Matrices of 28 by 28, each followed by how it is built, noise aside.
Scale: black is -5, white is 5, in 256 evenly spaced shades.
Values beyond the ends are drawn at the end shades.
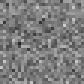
repeating columns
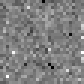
sparse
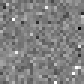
sparse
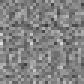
repeating columns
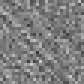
Toeplitz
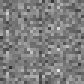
repeating rows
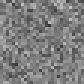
Toeplitz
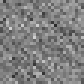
Toeplitz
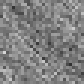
Toeplitz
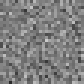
repeating columns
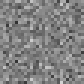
repeating rows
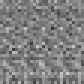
repeating columns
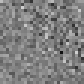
upper triangular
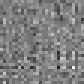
low rank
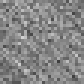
Toeplitz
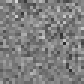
upper triangular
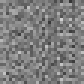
repeating rows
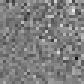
upper triangular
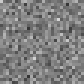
repeating columns
